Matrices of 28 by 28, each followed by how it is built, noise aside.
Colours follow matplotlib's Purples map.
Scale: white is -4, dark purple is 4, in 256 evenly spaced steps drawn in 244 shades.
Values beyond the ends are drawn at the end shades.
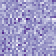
low rank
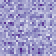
blocks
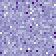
sparse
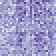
blocks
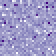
sparse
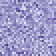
noise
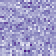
low rank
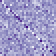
diagonal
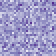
blocks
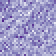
Hankel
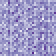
repeating rows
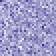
noise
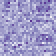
blocks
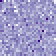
sparse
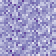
repeating rows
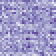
blocks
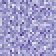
repeating rows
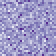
repeating rows
